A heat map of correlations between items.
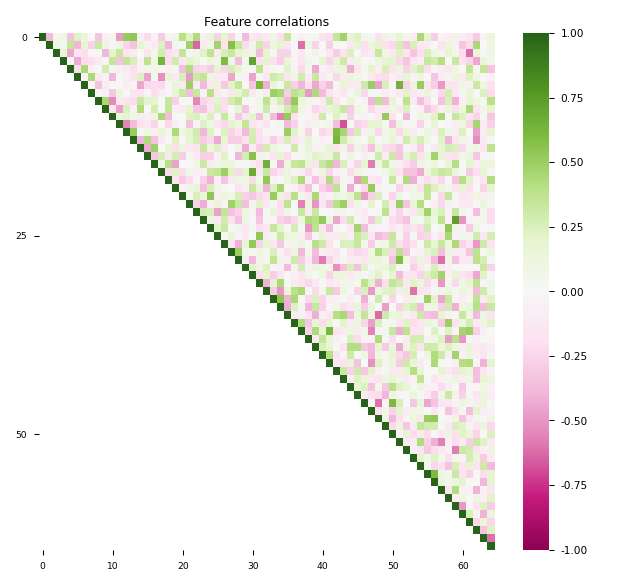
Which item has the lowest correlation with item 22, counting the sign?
1
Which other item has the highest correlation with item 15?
30
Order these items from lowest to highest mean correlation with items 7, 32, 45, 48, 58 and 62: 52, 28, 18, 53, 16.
53, 18, 52, 16, 28
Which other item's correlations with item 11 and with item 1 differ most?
21
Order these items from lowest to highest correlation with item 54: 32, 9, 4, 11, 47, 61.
11, 32, 9, 47, 61, 4
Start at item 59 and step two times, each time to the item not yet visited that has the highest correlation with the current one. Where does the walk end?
40
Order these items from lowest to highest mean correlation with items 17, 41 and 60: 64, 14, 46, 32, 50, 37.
14, 46, 64, 50, 32, 37
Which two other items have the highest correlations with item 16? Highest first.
32, 14
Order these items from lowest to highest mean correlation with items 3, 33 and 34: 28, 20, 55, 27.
28, 27, 20, 55
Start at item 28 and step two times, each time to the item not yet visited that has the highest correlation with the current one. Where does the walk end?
6
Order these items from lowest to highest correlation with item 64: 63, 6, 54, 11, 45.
63, 54, 11, 6, 45
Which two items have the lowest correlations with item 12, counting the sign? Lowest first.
11, 62
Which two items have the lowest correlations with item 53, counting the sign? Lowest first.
32, 18
